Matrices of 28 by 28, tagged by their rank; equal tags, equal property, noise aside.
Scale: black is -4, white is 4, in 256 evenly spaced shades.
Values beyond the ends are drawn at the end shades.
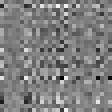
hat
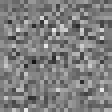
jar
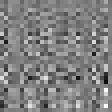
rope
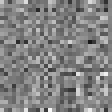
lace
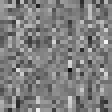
lace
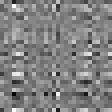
rope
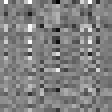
rope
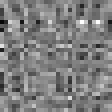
hat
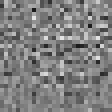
jar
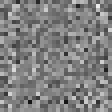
jar
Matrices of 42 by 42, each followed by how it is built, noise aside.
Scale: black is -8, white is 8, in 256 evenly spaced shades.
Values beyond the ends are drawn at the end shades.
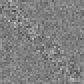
banded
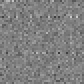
uneven rows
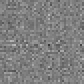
low rank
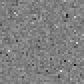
sparse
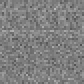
repeating columns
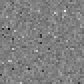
sparse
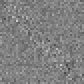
banded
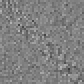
banded
